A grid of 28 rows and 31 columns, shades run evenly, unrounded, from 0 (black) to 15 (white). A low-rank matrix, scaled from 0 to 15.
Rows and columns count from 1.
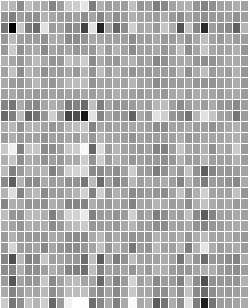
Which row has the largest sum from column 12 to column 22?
11
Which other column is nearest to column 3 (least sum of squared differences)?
21
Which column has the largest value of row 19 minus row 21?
26
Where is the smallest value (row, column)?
3, 2
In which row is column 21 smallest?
28
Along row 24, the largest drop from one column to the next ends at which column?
13
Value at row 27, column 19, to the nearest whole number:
10
